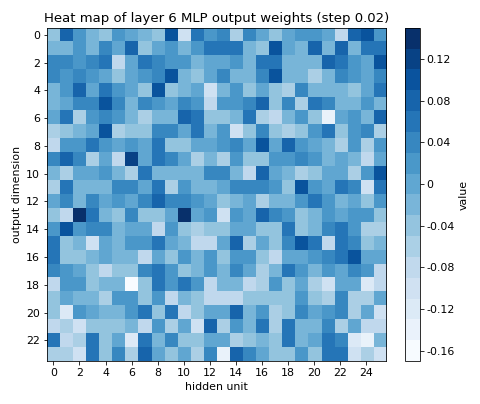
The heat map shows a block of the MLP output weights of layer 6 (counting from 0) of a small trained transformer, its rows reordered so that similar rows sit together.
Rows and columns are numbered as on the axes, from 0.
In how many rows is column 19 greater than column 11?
14
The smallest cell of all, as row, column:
18, 6
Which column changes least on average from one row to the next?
11
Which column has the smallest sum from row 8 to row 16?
24
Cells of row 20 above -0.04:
17
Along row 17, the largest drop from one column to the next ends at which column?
25
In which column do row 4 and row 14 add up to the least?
12
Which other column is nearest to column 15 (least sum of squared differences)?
5
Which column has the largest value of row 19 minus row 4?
22
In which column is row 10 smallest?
15
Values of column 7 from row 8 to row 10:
0 0 0.06
